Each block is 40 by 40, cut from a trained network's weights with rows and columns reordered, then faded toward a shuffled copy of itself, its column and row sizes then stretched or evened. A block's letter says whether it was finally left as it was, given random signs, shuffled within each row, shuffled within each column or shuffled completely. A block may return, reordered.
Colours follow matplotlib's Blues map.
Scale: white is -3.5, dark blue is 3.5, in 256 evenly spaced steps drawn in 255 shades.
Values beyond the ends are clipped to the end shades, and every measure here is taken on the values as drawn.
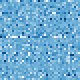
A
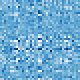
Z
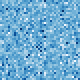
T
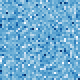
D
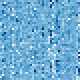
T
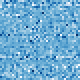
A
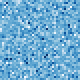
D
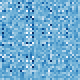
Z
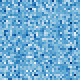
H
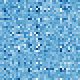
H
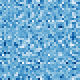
Z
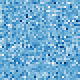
A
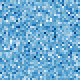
D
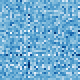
H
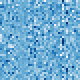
T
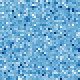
D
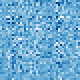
H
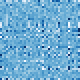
Z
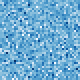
D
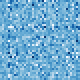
H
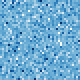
D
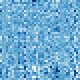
Z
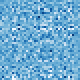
Z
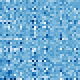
H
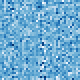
T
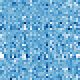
Z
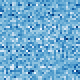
A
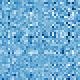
Z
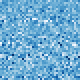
A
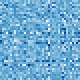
Z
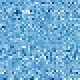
A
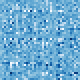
Z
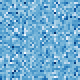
T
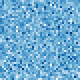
D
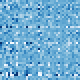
H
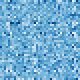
H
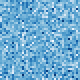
T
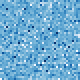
D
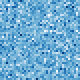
D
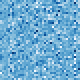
T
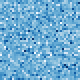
D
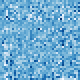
H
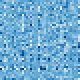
H
